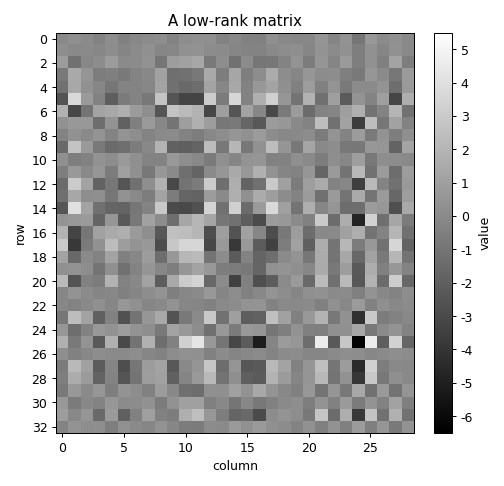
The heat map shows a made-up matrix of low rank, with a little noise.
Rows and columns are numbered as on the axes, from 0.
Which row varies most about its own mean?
25
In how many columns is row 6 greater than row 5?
16
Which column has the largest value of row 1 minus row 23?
24
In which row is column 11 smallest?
5
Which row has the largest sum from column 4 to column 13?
17
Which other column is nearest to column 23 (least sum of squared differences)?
4
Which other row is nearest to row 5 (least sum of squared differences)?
14
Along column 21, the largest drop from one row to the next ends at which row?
26
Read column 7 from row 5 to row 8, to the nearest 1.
-1 0 1 0
